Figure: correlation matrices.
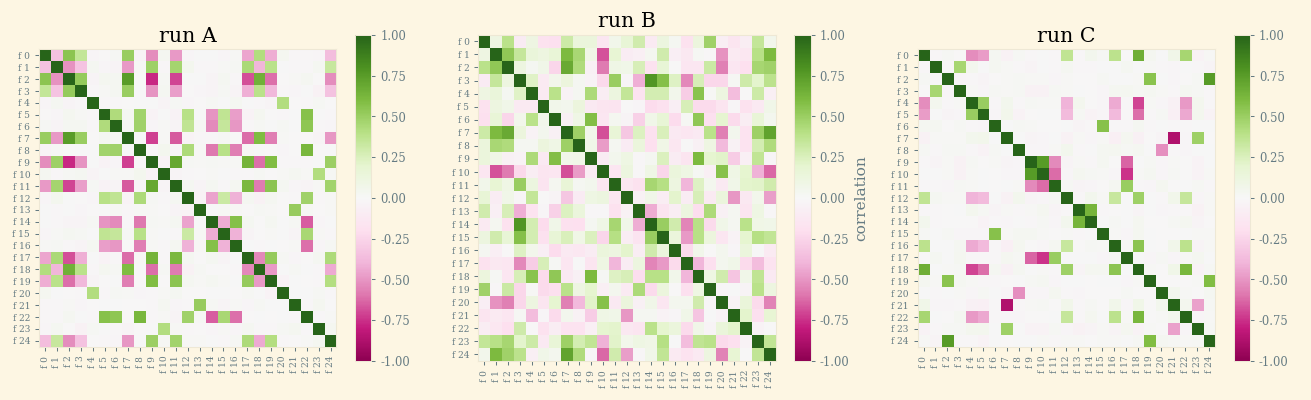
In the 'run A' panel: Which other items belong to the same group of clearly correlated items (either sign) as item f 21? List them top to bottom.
f 13
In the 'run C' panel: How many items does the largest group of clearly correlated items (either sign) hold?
7
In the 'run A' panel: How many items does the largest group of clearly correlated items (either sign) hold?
11
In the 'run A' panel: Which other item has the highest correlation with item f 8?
f 22
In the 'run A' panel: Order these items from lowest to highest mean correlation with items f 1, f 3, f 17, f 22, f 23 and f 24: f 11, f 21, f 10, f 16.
f 16, f 21, f 10, f 11
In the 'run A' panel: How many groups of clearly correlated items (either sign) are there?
5
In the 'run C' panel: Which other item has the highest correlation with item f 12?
f 18
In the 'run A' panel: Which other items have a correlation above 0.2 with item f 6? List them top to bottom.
f 5, f 8, f 12, f 15, f 22
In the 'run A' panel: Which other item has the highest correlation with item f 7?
f 2
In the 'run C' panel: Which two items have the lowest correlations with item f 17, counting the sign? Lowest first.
f 10, f 9
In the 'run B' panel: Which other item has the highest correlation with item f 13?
f 19
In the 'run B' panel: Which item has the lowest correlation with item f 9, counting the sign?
f 21
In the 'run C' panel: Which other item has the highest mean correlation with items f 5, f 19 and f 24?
f 2
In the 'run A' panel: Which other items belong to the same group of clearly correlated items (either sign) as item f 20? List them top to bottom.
f 4
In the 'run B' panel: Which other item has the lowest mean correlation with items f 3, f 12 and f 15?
f 17
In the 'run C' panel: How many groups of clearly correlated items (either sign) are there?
8
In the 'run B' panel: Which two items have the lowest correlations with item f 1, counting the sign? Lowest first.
f 10, f 20
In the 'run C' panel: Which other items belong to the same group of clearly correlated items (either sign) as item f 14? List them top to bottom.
f 13
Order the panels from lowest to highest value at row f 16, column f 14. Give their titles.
run C, run B, run A
